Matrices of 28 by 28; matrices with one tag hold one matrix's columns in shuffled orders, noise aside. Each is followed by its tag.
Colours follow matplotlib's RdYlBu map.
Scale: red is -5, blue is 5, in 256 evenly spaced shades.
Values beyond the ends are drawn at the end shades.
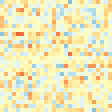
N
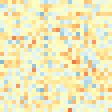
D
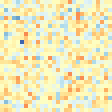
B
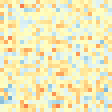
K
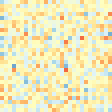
D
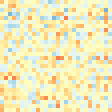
B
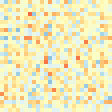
D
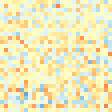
K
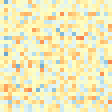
D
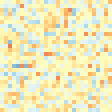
N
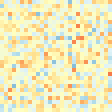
D
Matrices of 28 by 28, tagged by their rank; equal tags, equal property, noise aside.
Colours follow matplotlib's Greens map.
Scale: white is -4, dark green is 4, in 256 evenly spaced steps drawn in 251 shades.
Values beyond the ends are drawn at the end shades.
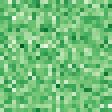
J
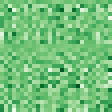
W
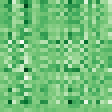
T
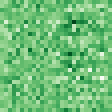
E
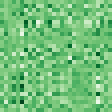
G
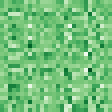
G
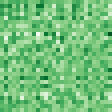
W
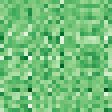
G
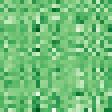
G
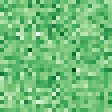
J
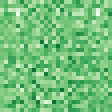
J
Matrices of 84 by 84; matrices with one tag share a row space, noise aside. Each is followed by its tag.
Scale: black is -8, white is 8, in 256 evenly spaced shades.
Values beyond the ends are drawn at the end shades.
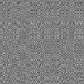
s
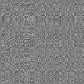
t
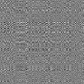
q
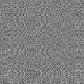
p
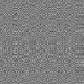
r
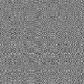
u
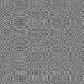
q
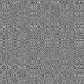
s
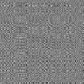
q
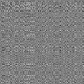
t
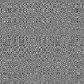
p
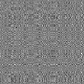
u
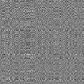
t
